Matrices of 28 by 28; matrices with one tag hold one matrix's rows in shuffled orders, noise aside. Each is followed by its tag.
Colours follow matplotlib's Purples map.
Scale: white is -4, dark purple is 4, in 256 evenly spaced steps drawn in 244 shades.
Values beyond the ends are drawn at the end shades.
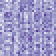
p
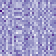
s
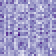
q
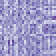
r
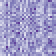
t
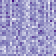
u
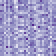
q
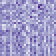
u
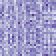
r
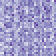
p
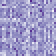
u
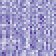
u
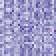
p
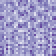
q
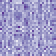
s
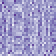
s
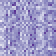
t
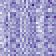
t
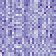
s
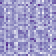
q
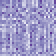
u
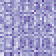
p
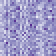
t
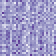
u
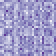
p
